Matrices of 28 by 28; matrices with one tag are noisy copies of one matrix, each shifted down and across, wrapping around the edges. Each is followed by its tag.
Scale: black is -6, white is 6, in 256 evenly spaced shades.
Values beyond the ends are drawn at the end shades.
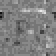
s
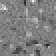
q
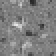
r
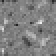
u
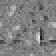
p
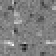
s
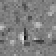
p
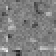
s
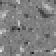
u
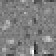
p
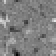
r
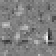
p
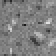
u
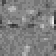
p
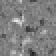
r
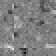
s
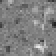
r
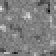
q
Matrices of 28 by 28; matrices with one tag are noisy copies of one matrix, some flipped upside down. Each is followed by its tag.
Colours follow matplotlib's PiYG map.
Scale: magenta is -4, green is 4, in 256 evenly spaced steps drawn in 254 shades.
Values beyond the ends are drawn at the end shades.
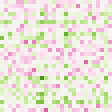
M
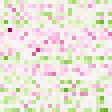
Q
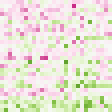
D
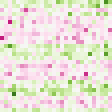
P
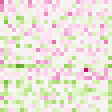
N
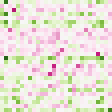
Q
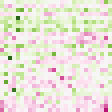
N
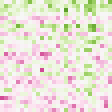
D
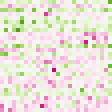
N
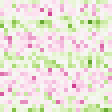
P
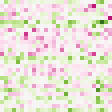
Q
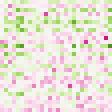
N
